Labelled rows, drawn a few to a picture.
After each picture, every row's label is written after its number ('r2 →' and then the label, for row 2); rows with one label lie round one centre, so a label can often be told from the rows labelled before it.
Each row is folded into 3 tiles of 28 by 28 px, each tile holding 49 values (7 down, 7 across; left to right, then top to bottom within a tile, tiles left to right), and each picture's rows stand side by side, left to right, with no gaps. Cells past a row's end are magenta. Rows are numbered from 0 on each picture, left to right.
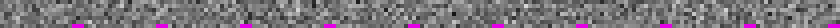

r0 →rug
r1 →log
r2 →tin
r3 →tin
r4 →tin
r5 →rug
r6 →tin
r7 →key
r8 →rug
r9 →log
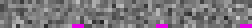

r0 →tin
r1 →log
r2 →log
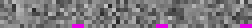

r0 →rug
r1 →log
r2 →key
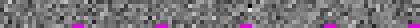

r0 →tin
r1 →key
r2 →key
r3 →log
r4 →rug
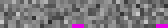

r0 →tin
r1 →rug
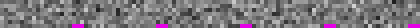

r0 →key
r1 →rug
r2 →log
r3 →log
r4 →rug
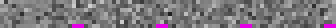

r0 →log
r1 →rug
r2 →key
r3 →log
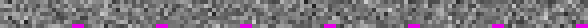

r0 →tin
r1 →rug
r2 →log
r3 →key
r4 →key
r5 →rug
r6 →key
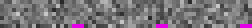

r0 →tin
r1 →rug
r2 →tin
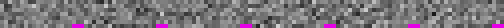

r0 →log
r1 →key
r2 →log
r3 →key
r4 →log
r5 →rug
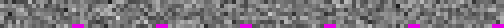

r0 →key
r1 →key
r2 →rug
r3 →key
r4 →log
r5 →key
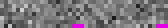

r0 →key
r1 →tin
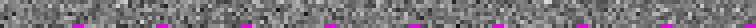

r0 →rug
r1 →rug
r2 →rug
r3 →tin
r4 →tin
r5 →rug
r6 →key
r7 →key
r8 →tin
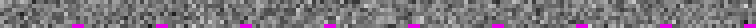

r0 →log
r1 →rug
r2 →key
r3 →tin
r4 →key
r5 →key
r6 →rug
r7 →tin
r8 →key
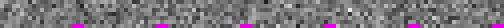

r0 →rug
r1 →log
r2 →key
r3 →key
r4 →key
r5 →tin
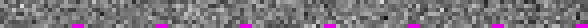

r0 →log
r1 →log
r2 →key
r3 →tin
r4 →tin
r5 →key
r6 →tin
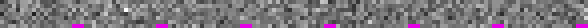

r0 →key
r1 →rug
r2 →log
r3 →rug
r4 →tin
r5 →tin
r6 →key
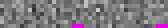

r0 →rug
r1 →log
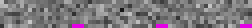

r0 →log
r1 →key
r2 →tin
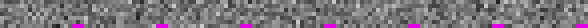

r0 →key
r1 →key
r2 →tin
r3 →log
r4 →key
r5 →log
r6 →log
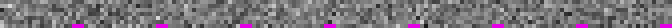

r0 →tin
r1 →rug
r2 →key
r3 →key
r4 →tin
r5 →key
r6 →tin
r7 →rug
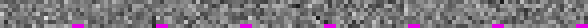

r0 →tin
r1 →key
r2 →key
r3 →key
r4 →key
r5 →tin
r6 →log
